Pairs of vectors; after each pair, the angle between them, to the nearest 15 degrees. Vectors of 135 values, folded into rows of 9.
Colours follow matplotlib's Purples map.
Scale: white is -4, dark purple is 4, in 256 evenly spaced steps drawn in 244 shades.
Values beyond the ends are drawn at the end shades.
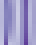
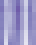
165 degrees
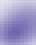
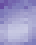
165 degrees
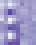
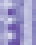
45 degrees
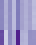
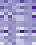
105 degrees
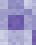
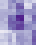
30 degrees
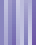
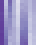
75 degrees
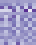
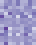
75 degrees
